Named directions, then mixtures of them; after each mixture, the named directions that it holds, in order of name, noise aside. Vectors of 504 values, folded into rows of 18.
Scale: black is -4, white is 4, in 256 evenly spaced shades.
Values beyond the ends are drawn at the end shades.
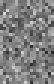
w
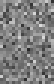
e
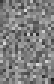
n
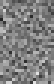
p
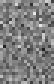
e, w.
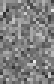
e, w.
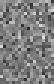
e.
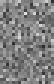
e, n.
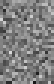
p.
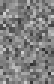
w.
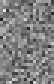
e, p.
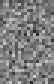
n, p.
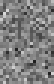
e, w.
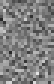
p.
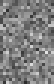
p, w.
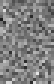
p.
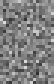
n, p.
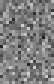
e, n.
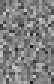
n, w.
